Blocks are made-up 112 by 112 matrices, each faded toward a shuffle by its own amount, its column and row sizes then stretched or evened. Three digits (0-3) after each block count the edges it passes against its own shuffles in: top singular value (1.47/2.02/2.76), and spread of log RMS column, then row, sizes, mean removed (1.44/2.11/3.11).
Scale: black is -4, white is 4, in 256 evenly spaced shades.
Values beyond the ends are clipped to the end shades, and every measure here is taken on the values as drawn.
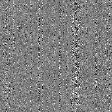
1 3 0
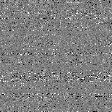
0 1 3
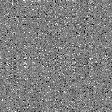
2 1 1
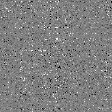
0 2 2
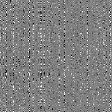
3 3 1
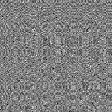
3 1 0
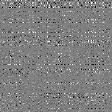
2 2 3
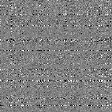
2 2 3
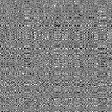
3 0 3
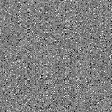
2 1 0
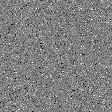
1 0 0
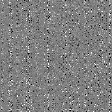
1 3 0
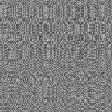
3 1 0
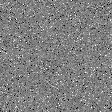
0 0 0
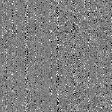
1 3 0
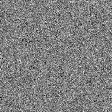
0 1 0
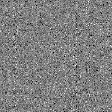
1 2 1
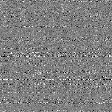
2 0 3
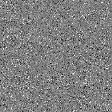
1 1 0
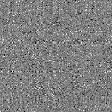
2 0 1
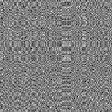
3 1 0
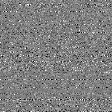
1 0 3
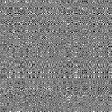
3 1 3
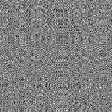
3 0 0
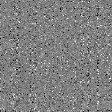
1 2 1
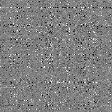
2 2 2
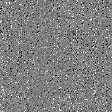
1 2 0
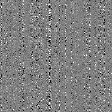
2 3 0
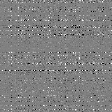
1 2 3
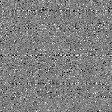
2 0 2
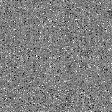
1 0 1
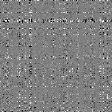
2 3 3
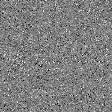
0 0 1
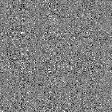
1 2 2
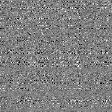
1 1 3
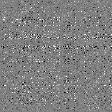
1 2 3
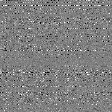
1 1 3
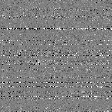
2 1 3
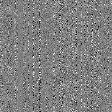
1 3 0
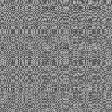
3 0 3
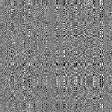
3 3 2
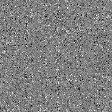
0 2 1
